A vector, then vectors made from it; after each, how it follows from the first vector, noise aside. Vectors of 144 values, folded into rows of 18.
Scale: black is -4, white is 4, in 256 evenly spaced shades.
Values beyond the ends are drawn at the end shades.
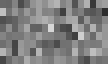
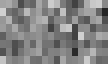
sign-scrambled.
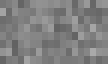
shrunk.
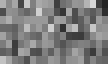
sign-scrambled.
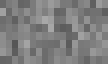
shrunk.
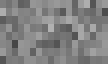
shrunk.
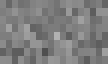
reversed, shrunk.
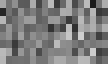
sign-scrambled.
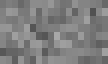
reversed, shrunk.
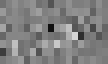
negated, partly zeroed.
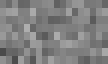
reversed, shrunk.
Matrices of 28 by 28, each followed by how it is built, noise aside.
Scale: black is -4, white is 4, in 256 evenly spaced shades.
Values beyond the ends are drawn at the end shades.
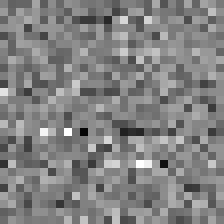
uneven rows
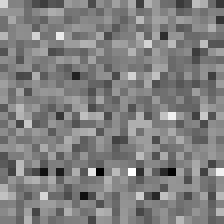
uneven rows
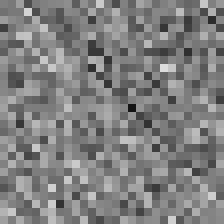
Toeplitz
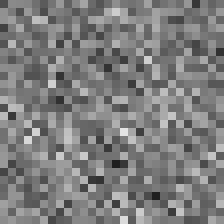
Toeplitz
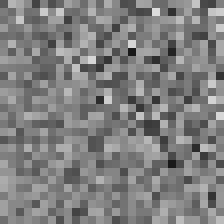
upper triangular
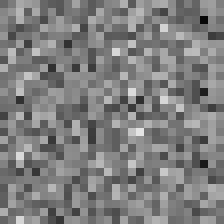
repeating rows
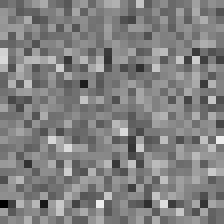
uneven rows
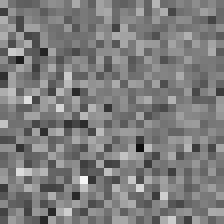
lower triangular
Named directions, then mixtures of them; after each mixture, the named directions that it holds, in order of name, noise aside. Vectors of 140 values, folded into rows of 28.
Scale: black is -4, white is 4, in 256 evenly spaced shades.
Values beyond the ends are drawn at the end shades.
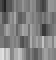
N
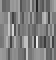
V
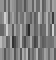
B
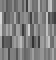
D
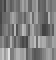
D, N, V.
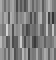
B, D.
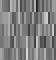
B, V.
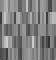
D, N.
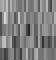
B, D, N.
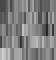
B, D, N.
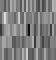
B, D, V.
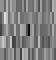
B, D.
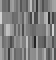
B, D, V.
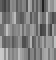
B, D, N.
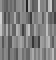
D.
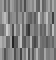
B.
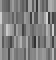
B, D, V.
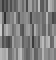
D, N.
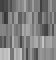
B, N.
